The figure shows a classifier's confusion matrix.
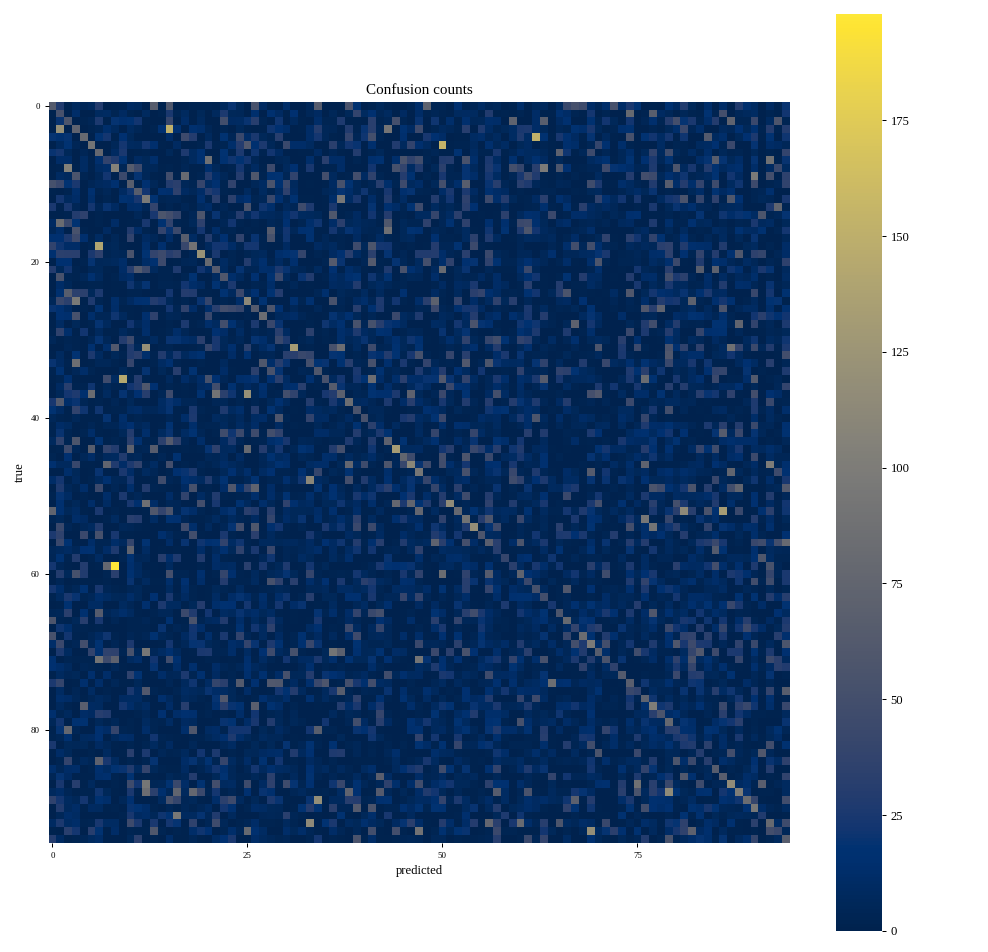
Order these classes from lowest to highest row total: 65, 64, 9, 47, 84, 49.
64, 84, 47, 65, 49, 9
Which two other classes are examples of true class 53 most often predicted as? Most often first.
76, 56
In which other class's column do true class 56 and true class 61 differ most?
49
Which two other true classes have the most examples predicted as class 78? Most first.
26, 49
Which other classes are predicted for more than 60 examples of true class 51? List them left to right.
12, 44, 46
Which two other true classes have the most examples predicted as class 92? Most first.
46, 7
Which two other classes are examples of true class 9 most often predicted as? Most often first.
90, 17
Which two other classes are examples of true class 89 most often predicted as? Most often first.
34, 67
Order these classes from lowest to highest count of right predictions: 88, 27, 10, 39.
39, 10, 27, 88
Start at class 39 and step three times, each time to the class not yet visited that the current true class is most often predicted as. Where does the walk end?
50
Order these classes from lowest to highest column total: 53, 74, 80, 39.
80, 74, 39, 53
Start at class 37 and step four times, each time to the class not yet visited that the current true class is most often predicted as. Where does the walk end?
1
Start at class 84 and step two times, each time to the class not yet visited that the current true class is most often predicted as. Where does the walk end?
65
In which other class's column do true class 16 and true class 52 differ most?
86
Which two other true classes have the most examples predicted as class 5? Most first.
37, 44
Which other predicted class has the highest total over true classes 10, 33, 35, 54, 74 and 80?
41
